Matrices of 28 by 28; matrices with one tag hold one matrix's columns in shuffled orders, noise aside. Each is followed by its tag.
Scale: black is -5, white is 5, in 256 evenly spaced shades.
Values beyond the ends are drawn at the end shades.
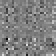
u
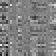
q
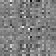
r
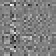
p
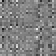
r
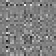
p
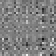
u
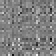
u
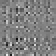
u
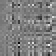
q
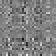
u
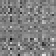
u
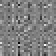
q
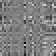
q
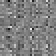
r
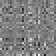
u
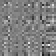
q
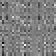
q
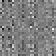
r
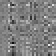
q
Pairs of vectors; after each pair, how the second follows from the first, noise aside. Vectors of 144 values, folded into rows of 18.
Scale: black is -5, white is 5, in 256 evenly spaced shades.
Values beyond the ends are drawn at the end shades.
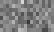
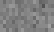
wrapped around, negated, shrunk.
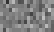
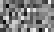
reversed, negated, scaled up.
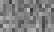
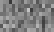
copied.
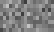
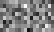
reversed, scaled up.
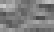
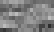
reversed, negated.
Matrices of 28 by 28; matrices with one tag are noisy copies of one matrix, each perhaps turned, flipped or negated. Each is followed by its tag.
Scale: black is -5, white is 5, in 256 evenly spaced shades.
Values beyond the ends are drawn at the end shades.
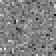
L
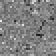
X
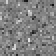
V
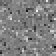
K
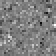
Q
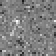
X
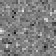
Q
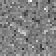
V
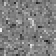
V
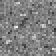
V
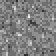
V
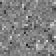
K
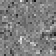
X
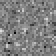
Q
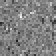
X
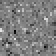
Q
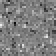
Q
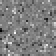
Q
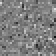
K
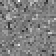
K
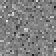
L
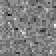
V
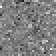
L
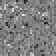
Q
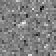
V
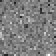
L
